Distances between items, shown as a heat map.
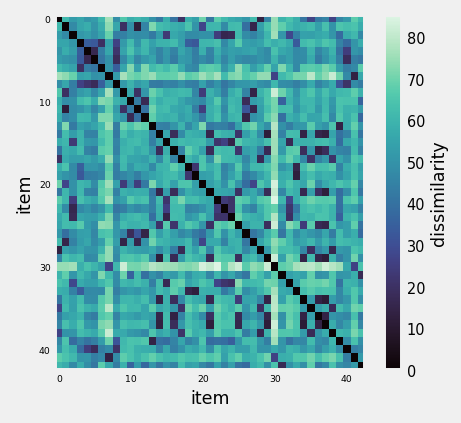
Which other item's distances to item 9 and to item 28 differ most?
0
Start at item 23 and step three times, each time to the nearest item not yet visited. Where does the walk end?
15
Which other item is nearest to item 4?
5
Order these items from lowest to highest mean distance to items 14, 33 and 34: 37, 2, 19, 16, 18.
37, 16, 19, 18, 2
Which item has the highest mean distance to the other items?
30
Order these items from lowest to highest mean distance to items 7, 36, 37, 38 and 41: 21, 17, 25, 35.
21, 25, 17, 35
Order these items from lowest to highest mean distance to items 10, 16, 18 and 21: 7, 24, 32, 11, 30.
11, 24, 32, 7, 30
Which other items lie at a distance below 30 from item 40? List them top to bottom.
4, 5, 8
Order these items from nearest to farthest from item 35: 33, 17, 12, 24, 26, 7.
17, 26, 12, 24, 33, 7
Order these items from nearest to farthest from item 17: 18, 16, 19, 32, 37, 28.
28, 16, 37, 19, 18, 32
